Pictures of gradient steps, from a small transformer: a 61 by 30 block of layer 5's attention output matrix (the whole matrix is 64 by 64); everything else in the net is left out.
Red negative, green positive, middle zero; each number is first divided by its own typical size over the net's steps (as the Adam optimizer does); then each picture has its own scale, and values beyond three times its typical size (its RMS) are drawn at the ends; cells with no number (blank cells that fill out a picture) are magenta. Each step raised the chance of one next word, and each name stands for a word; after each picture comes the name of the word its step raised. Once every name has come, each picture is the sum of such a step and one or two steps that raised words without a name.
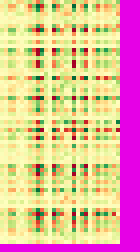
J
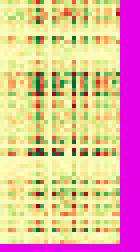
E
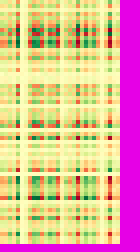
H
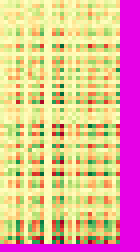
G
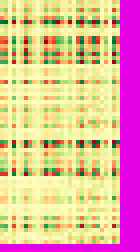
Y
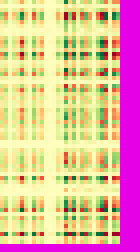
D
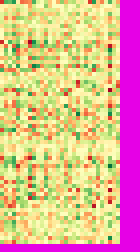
H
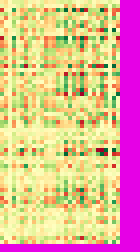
E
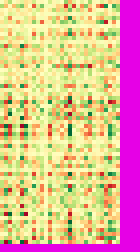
G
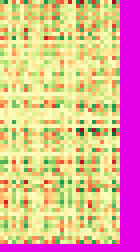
H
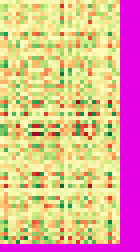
G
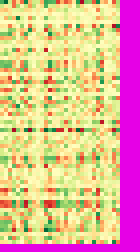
J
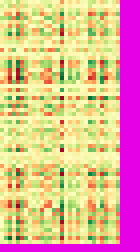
J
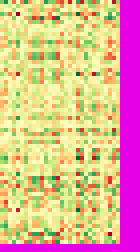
D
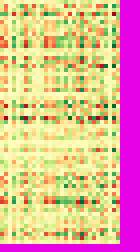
D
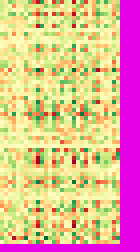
D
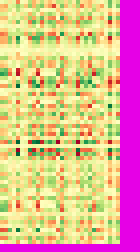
E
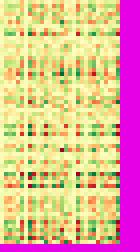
G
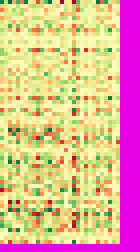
J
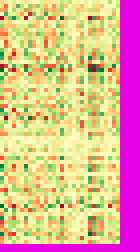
D
